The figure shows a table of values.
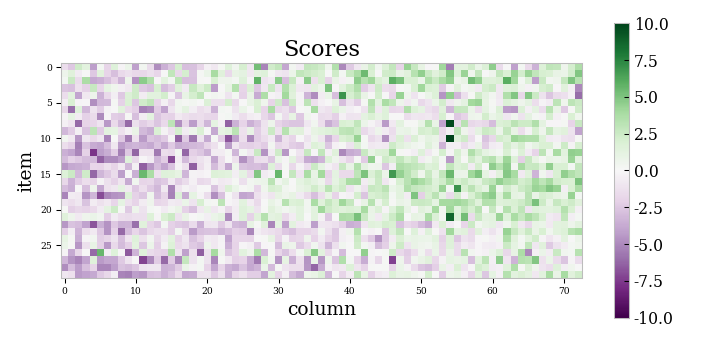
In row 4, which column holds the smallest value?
72
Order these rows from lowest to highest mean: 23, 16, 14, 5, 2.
23, 14, 5, 16, 2
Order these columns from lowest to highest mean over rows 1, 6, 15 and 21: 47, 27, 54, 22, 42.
22, 47, 27, 42, 54
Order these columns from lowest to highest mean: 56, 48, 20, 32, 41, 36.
20, 32, 36, 48, 56, 41
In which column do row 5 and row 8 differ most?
54
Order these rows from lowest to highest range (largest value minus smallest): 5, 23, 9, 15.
9, 5, 23, 15
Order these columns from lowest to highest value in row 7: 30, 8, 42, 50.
8, 50, 30, 42
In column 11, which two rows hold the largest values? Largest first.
15, 2
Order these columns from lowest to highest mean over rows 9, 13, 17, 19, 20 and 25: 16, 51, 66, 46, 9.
9, 16, 46, 51, 66
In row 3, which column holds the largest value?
37
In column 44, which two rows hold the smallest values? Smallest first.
24, 25
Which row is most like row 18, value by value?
13
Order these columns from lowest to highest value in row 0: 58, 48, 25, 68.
58, 25, 68, 48
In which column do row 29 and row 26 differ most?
5
